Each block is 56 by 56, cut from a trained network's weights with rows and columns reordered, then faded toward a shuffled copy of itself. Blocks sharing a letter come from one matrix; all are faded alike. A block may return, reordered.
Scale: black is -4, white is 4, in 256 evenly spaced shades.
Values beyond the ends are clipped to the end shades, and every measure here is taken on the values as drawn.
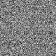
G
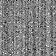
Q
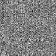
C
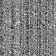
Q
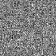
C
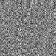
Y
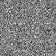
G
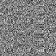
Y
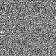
G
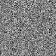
C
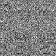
G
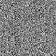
C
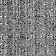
Q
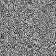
C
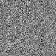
C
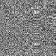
Y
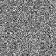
G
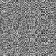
Y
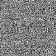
G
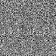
G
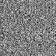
C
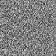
C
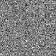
C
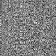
C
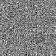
G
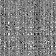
Q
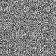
Y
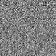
G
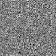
C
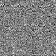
G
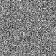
C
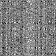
Q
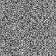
Y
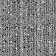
Q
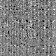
Q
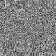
Y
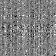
Q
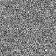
G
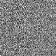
C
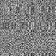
Y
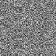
Y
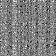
Q
